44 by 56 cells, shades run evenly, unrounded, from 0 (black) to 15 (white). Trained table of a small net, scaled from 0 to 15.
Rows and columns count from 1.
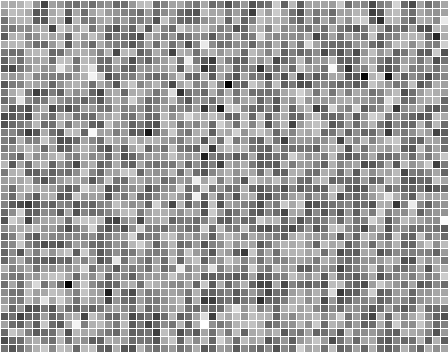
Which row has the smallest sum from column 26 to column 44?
38
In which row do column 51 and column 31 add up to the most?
21
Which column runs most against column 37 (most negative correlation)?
5
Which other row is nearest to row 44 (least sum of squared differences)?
9
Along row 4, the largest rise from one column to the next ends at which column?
8
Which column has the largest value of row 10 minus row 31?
12
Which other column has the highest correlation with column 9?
40
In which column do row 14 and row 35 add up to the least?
28
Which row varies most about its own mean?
10
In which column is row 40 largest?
26
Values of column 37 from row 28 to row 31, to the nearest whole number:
9 4 10 10
